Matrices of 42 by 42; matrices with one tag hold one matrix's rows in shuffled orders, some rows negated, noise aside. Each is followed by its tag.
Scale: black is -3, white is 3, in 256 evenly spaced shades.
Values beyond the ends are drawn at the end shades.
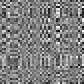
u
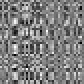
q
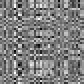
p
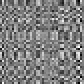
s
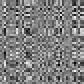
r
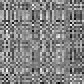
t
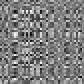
q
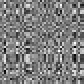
r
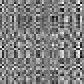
s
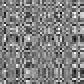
r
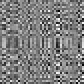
u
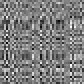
t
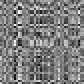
p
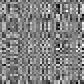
u
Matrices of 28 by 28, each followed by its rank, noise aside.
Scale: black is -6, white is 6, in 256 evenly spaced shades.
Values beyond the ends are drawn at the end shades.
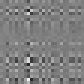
one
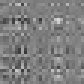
two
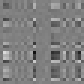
one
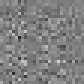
four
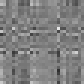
two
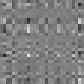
two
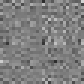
four
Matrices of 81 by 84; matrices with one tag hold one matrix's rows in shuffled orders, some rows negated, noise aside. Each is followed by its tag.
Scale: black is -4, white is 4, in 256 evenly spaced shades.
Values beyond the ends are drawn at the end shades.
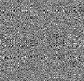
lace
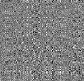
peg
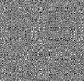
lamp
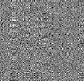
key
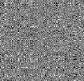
lace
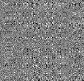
peg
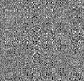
peg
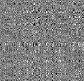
peg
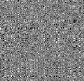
lace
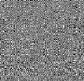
lace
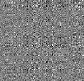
peg
